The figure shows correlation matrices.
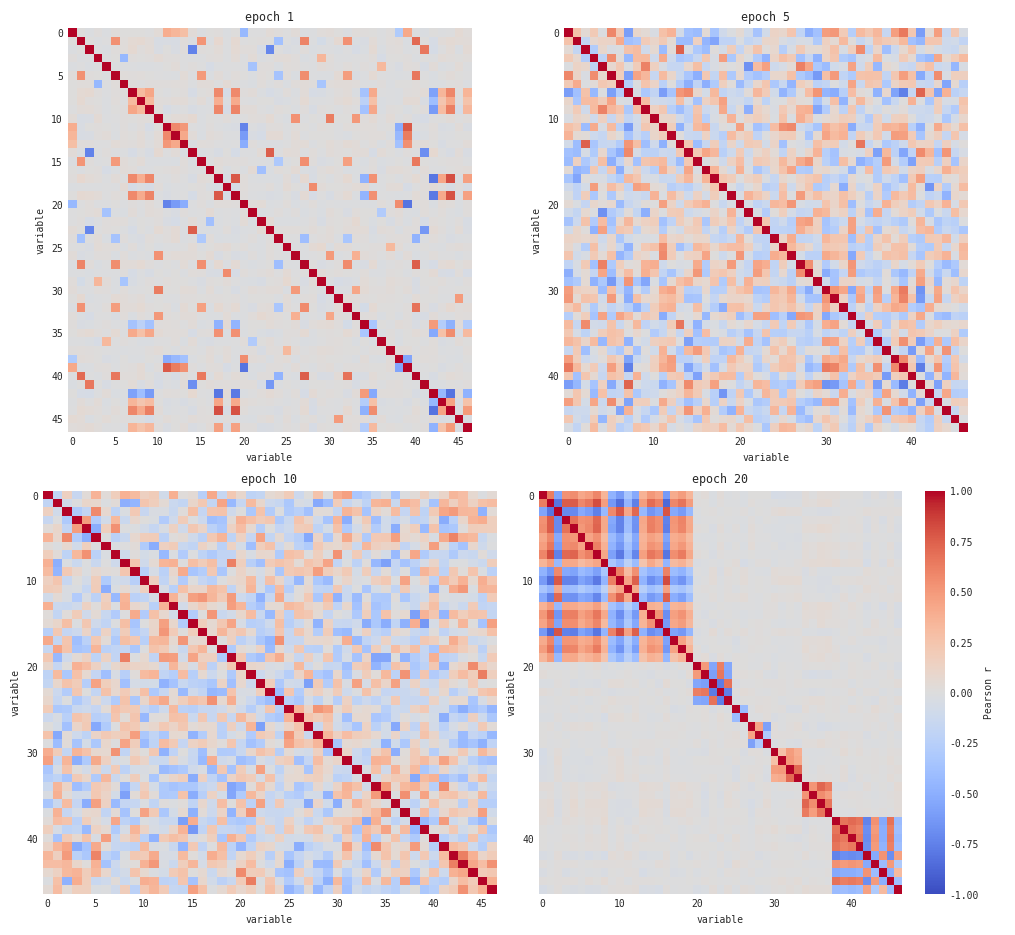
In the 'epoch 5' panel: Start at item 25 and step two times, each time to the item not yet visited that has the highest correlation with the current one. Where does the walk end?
26
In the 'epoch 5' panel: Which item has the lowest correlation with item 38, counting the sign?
7
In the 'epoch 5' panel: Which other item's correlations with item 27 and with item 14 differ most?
44
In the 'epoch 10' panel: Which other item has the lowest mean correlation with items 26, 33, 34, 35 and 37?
15
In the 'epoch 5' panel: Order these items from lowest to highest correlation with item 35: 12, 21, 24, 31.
21, 24, 31, 12
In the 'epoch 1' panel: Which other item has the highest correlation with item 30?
10
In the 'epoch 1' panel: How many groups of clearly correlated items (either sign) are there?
11
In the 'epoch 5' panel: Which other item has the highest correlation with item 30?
39
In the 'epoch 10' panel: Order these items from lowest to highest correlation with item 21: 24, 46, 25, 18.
25, 24, 18, 46
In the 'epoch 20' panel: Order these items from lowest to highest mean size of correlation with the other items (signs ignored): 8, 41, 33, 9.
33, 41, 8, 9
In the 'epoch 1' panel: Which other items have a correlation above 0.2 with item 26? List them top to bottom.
10, 30, 33
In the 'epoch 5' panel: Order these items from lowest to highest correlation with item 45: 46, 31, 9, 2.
9, 2, 46, 31
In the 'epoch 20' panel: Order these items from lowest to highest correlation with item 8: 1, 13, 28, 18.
28, 13, 18, 1
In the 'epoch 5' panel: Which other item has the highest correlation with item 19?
27
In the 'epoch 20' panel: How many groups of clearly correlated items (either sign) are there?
7
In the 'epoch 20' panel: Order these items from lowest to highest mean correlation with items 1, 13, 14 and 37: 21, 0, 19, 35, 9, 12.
12, 9, 21, 35, 19, 0
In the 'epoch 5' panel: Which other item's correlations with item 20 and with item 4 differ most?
33
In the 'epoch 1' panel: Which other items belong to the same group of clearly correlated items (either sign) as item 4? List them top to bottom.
21, 36
